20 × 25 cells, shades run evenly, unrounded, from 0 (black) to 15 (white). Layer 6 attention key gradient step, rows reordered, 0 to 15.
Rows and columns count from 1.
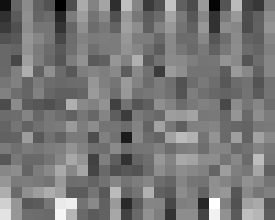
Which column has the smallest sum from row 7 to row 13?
21
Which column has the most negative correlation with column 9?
17
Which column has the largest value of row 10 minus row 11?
7
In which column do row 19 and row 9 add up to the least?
19
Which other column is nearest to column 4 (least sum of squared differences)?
5
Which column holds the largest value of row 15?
24
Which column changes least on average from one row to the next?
25
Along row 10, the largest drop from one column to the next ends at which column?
11
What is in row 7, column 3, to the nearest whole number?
10
